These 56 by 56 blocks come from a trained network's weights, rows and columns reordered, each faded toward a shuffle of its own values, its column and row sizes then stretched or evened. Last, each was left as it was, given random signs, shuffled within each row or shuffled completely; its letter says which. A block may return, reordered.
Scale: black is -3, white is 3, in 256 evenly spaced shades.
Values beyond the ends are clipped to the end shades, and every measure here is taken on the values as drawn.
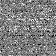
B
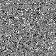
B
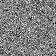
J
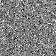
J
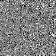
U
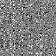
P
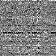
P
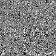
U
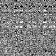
P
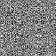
P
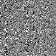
U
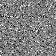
B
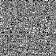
U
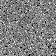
J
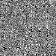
U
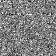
B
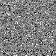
B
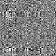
P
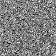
B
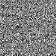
U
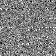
B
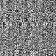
P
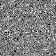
B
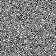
J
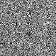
U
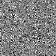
U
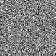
P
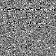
U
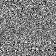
B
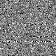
B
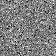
J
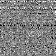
P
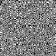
P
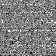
B
